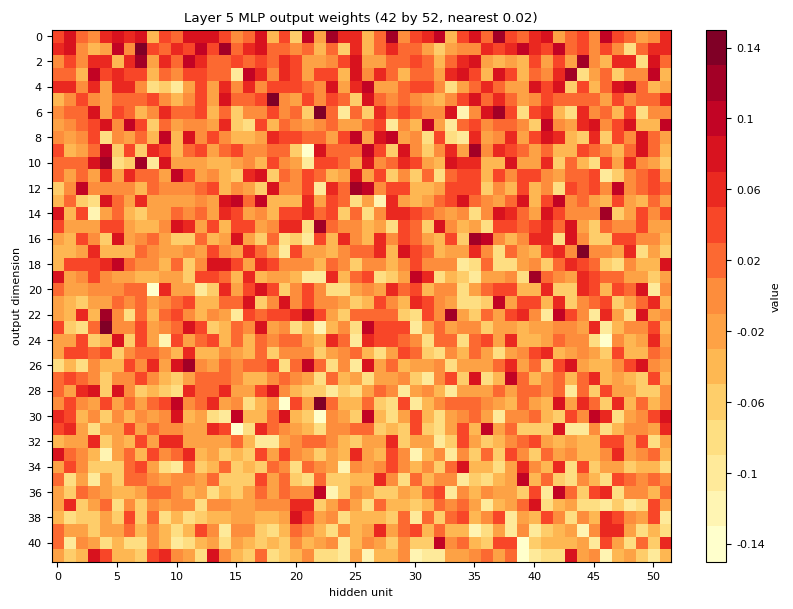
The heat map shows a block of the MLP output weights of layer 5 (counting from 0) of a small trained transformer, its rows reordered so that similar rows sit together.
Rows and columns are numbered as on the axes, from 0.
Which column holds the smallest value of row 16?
21
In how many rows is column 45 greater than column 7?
19
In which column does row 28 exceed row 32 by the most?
18
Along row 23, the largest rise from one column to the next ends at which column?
26
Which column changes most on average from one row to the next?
46
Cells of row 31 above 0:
16
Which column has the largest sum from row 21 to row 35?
11
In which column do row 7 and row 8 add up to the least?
33
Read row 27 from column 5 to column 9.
0 0 0.04 0 -0.04
